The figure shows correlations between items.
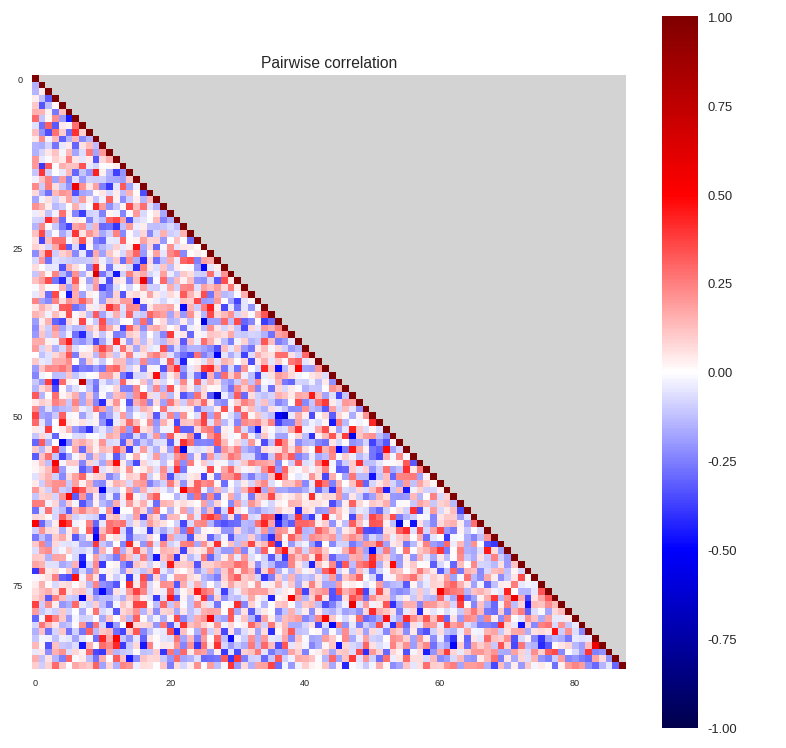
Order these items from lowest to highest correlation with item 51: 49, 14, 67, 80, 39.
67, 80, 49, 39, 14
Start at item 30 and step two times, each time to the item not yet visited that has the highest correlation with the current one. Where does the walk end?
6
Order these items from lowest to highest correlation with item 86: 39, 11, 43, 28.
43, 11, 39, 28
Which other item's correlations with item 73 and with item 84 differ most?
62
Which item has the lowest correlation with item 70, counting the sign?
50
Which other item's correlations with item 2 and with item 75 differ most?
21
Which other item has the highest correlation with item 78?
47
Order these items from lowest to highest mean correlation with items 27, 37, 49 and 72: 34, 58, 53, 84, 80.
80, 34, 58, 53, 84
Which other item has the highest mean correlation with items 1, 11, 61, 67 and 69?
23
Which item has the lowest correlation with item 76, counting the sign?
10
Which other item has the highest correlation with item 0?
66
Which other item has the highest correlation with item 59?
36
